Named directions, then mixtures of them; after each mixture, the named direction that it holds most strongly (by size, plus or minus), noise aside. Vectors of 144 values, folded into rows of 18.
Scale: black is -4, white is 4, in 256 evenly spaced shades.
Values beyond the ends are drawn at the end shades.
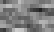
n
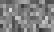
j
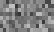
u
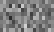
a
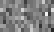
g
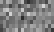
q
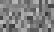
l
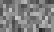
j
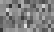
q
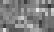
n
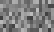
l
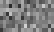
q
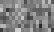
g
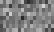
q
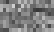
n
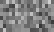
u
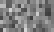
a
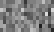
g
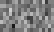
l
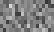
u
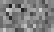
a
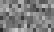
q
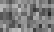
a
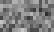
l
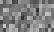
l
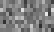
g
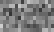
q
